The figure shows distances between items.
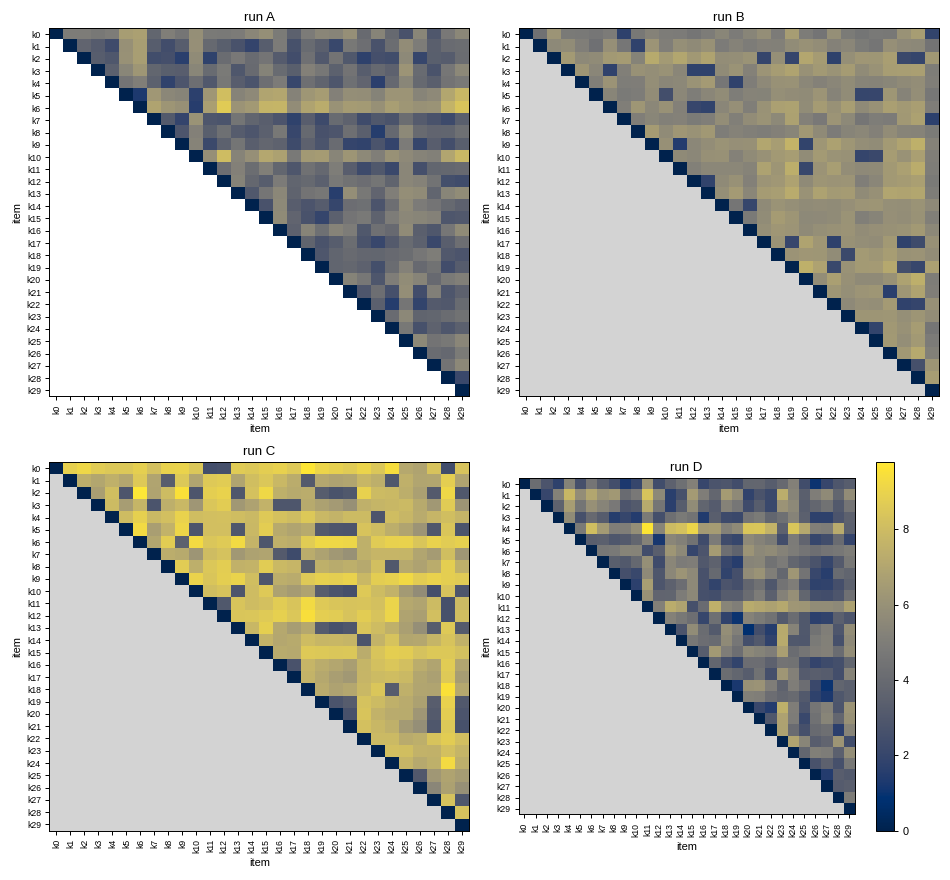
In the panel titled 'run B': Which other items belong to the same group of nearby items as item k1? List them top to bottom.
k8
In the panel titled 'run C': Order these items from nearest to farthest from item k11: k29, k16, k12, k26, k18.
k12, k26, k29, k16, k18
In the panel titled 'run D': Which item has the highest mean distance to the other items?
k4
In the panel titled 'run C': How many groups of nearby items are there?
8
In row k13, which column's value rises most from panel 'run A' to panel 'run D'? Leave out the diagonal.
k4
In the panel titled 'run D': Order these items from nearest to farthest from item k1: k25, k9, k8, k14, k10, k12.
k14, k25, k9, k10, k12, k8
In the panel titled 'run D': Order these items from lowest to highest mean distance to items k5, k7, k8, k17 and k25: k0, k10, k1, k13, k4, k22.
k0, k10, k22, k13, k1, k4
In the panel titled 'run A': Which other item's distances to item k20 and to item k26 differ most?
k13
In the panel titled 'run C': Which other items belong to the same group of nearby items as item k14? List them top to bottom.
k22
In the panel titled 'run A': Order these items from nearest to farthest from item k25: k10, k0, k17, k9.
k0, k17, k9, k10
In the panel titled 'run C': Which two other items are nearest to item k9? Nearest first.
k15, k6
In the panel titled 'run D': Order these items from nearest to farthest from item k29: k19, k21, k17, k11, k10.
k19, k10, k17, k21, k11
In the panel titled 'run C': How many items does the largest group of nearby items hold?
9
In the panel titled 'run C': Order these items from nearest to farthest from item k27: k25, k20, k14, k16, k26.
k20, k26, k25, k16, k14
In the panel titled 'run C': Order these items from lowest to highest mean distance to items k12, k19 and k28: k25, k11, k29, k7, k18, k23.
k11, k29, k25, k7, k23, k18
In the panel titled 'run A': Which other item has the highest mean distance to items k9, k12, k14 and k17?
k6
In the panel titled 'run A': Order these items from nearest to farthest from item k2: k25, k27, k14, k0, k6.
k27, k14, k0, k25, k6
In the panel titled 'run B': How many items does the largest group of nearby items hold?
6
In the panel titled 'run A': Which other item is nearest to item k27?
k17
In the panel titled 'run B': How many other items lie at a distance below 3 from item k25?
3
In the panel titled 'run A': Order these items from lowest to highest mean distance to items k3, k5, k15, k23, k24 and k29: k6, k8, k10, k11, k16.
k8, k11, k16, k10, k6
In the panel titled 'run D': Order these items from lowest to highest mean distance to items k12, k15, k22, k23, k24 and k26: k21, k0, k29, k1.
k0, k29, k21, k1
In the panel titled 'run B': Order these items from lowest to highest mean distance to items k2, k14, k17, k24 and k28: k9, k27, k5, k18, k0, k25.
k27, k5, k25, k0, k18, k9
